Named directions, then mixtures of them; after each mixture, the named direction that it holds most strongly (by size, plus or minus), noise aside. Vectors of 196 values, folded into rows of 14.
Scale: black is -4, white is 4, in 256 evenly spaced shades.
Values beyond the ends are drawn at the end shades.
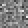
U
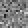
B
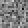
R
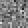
R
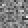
U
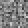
R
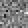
B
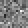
B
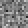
U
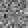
B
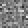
U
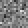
B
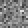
U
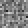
U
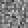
R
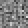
U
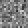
U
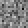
R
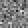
B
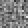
U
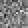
B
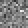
U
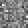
U
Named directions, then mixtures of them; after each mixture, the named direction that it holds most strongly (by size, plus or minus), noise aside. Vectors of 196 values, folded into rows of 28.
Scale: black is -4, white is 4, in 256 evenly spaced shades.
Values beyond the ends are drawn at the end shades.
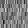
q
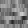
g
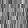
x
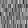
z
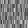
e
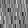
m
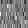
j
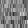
g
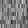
x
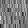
m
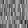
e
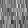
m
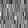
j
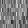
m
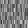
e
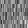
e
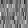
j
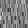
m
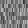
z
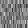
z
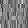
x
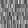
z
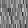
m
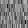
j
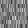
x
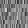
q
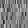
q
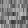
g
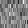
z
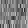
x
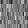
j
